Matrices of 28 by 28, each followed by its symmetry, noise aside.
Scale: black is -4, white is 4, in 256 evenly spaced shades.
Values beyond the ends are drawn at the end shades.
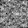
mirrored top to bottom.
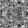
mirrored top to bottom.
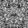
mirrored left to right.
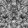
mirrored left to right.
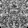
mirrored left to right.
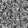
mirrored top to bottom.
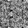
mirrored top to bottom.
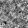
symmetric across the other diagonal.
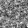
no symmetry.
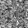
mirrored top to bottom.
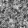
same after a half turn.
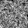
symmetric across the other diagonal.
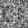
mirrored top to bottom.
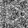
mirrored top to bottom.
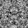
mirrored left to right.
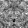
mirrored left to right.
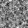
same after a half turn.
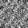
same after a half turn.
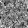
same after a half turn.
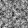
mirrored top to bottom.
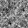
symmetric.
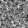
no symmetry.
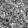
symmetric across the other diagonal.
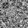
symmetric.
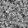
same after a half turn.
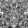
mirrored left to right.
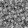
same after a half turn.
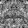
mirrored left to right.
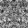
mirrored left to right.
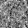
no symmetry.
